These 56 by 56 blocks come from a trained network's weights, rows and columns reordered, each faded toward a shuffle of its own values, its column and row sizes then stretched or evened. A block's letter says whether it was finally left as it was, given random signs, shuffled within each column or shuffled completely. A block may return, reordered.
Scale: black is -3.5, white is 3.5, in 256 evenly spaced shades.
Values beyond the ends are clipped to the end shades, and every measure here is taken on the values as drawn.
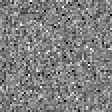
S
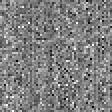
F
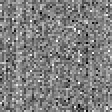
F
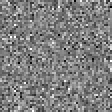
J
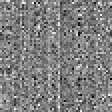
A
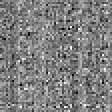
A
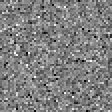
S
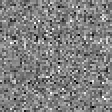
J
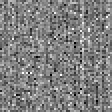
F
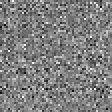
A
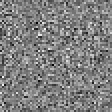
A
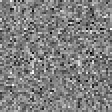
A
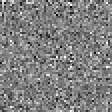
J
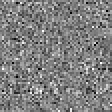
A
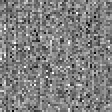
F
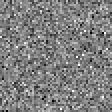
S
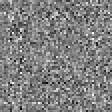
J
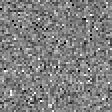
S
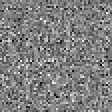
J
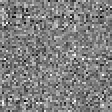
J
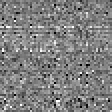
A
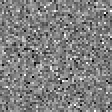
S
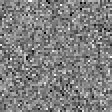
S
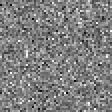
S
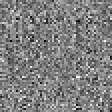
A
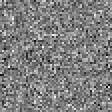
F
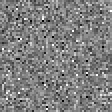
F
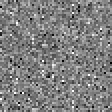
F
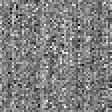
F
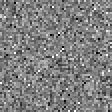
S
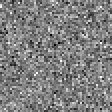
S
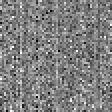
F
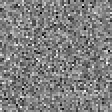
S
